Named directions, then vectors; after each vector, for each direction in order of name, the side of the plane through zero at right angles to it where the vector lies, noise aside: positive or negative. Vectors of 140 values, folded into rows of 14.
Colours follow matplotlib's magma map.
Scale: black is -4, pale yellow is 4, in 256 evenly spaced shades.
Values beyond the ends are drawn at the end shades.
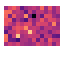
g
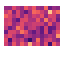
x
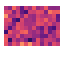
positive, positive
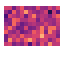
negative, negative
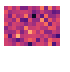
positive, negative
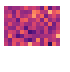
negative, positive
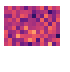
positive, negative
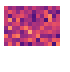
positive, negative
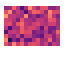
positive, positive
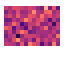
negative, positive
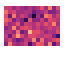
positive, negative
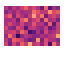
negative, positive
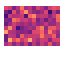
negative, negative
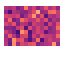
negative, positive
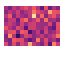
negative, positive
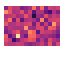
positive, negative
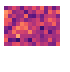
positive, positive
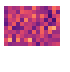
negative, negative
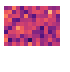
positive, positive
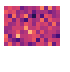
positive, negative
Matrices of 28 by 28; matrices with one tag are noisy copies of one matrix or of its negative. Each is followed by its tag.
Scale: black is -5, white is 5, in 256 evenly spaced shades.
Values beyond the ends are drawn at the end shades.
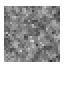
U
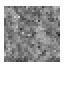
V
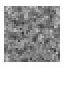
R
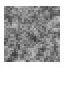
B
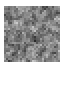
B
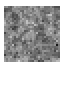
V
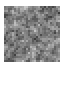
B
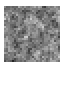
U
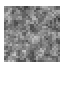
B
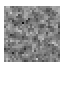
R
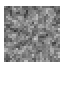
R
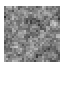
U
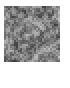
U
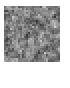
U
